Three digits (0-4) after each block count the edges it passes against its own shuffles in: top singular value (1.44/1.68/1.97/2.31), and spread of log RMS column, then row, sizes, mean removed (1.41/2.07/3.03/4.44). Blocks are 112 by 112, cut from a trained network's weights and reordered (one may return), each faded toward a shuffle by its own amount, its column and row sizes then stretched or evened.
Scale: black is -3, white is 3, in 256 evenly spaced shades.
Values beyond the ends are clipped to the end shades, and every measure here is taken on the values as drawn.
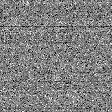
1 0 0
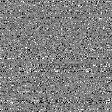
1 0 3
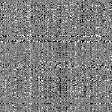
3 2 3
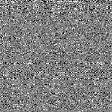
2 0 3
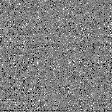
0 2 1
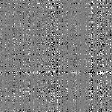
1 4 3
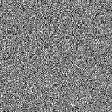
3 1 0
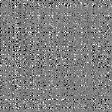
1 3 3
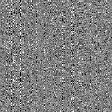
3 3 0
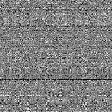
3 1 2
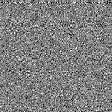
3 0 1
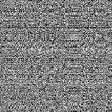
3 1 0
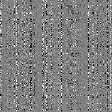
3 4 2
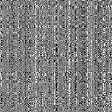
4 3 2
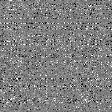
1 1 3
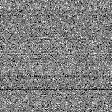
2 0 1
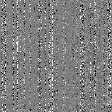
1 4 1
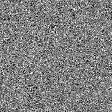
1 0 1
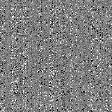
0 3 1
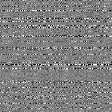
4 0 4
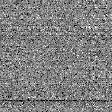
2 1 1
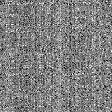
3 0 1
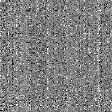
2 2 2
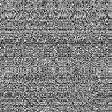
4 0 0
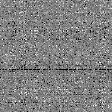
2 2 2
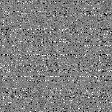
0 0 3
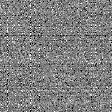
2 2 0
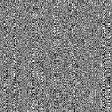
4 3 0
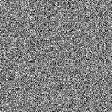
3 1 1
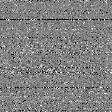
2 0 3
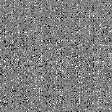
0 2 2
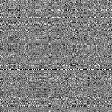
4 1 3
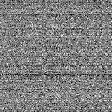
3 0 1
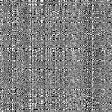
4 2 3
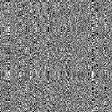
4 3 0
